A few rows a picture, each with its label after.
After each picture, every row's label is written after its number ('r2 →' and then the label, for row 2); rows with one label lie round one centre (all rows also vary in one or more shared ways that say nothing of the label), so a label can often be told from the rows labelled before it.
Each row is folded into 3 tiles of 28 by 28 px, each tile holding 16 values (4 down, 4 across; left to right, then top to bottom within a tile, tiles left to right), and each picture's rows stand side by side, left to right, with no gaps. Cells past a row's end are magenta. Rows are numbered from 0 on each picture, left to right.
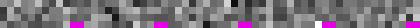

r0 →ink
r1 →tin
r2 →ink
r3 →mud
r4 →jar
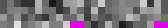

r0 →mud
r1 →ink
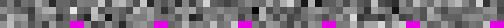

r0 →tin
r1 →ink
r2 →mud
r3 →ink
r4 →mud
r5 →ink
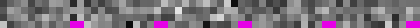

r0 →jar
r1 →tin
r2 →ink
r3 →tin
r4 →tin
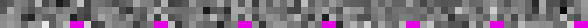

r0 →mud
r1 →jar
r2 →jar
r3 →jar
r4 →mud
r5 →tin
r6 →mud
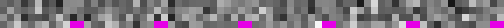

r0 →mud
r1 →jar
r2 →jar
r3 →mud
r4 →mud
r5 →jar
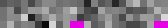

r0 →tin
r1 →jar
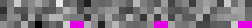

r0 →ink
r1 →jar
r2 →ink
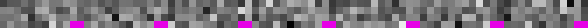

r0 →tin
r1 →tin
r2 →jar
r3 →ink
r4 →mud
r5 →ink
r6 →ink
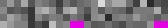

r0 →tin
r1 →ink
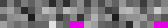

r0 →tin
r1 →tin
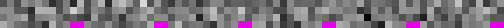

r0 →tin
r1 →ink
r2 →tin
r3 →tin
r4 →tin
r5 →ink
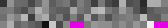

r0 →tin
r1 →mud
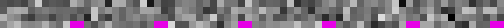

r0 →mud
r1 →ink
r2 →jar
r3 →mud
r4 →ink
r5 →tin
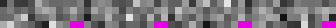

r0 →tin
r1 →jar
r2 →ink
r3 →tin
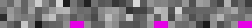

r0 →ink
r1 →jar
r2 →ink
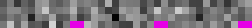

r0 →tin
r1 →tin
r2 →mud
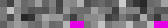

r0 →mud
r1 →mud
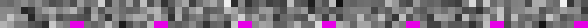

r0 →tin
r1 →ink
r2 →ink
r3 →mud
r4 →jar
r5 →jar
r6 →ink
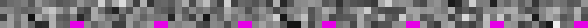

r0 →tin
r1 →ink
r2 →ink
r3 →tin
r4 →jar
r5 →jar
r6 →tin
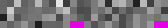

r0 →ink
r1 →ink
